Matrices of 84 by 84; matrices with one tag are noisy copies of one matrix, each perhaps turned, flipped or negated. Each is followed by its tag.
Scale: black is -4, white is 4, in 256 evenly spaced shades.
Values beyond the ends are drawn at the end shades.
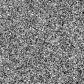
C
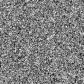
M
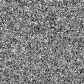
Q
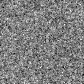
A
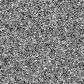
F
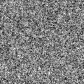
A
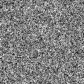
C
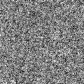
Q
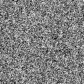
Q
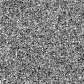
A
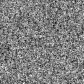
A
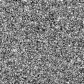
Q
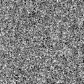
Q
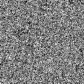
Q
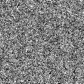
C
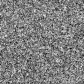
A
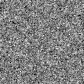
F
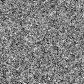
C
